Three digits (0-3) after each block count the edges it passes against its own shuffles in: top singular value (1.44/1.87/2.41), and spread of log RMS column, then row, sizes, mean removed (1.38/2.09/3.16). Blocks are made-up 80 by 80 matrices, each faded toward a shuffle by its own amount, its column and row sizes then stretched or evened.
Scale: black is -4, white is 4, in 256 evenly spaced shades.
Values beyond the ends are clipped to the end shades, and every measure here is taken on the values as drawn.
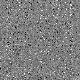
0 1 1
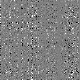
0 3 2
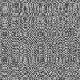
3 1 1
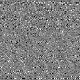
2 0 2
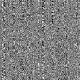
2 2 0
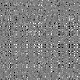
3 2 2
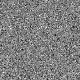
0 0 1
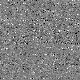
0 0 2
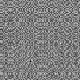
3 0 2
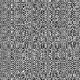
3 3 0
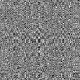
3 2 1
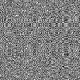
3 0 1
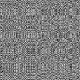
3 2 0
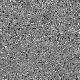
1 0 1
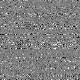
1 0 3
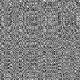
3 2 0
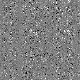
0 2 1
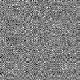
3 1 1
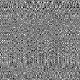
3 0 2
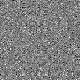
2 0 0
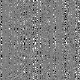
0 3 1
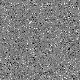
1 1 1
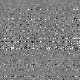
2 1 3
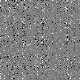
0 2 2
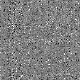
0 2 1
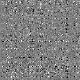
1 2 2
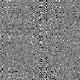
3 2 1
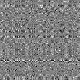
3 0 2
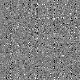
0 2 1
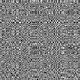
3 1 2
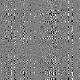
3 3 2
